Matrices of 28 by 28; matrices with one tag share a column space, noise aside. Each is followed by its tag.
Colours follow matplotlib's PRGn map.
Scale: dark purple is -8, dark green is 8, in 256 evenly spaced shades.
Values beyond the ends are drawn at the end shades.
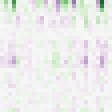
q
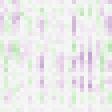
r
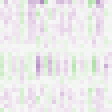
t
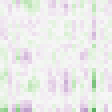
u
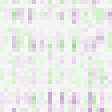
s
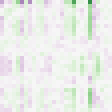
t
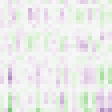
s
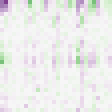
q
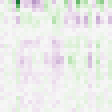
q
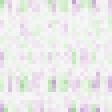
u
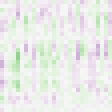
r
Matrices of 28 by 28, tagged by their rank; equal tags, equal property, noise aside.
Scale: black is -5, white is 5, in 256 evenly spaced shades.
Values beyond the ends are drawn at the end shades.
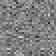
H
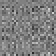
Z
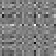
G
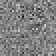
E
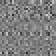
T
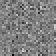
H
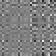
G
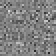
H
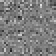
H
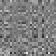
Z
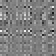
G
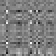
G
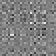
Z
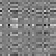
G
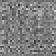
H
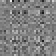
Z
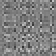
Z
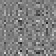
Z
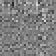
H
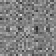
T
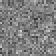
E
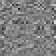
T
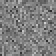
E
